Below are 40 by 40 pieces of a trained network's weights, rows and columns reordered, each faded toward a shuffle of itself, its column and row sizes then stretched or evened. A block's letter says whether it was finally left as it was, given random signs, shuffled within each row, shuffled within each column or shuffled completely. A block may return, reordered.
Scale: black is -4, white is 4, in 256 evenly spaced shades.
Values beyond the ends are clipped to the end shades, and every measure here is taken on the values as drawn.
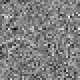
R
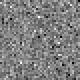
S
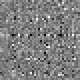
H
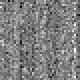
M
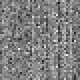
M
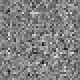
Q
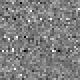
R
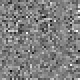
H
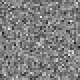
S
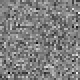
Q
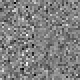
M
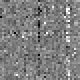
H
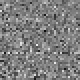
Q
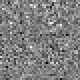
Q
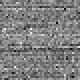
R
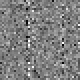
M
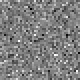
S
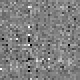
Q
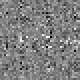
Q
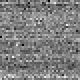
R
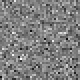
S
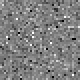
S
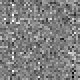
Q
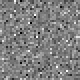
S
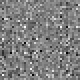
Q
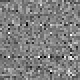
Q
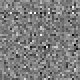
Q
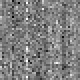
M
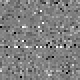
R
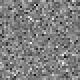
S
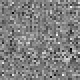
Q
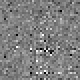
H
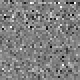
R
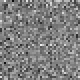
Q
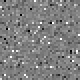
R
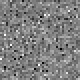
S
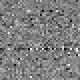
R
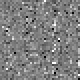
M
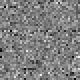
R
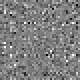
H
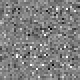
R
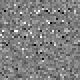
R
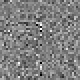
H
